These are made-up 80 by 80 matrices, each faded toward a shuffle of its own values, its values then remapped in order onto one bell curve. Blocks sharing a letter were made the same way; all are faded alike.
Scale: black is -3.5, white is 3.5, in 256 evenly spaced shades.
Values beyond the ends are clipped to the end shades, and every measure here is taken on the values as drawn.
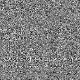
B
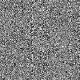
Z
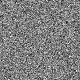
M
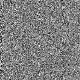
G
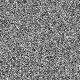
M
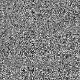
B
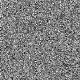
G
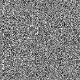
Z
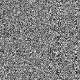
Z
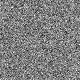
M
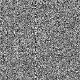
G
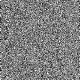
G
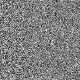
G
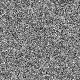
M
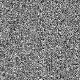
G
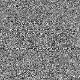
B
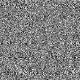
B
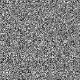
Z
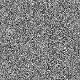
G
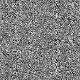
Z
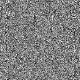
Z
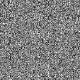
Z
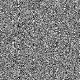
G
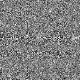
B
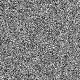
M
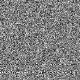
B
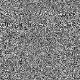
B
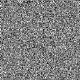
B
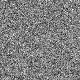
M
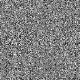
Z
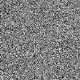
Z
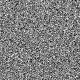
M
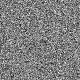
M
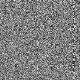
Z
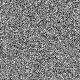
M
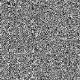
Z
